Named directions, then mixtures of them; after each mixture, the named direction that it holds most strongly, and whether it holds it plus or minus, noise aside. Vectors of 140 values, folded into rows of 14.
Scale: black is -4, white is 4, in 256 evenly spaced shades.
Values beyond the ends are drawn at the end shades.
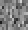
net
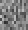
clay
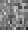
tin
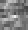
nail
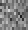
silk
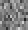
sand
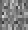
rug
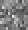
net, minus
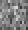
tin, plus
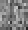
tin, plus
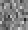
sand, plus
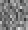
sand, plus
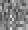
sand, plus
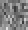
tin, minus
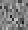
net, minus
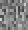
clay, minus
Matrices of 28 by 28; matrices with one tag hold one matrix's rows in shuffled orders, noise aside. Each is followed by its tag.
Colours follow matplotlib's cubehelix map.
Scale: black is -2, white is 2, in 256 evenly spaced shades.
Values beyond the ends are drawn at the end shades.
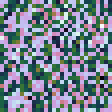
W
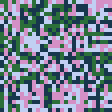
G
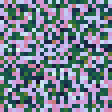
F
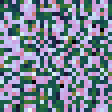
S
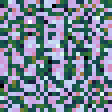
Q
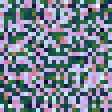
F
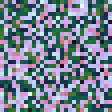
F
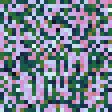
F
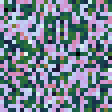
F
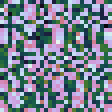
Q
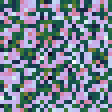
S
